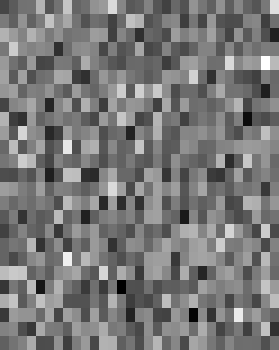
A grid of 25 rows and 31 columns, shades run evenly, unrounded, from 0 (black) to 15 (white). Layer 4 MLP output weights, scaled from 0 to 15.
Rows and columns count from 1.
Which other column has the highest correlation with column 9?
17
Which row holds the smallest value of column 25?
13
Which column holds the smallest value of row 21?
14
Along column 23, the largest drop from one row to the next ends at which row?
20
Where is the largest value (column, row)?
30, 5
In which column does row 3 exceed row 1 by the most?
1
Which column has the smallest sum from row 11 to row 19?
6
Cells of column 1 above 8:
9
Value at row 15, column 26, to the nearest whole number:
4
